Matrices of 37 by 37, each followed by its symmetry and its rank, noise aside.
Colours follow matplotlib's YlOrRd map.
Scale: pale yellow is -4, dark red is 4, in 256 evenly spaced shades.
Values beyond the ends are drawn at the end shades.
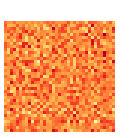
no symmetry, rank eight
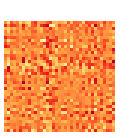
antisymmetric, rank six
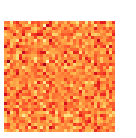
antisymmetric, rank eight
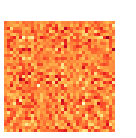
no symmetry, rank eight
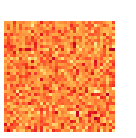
no symmetry, rank seven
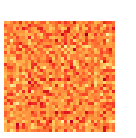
antisymmetric, rank eight
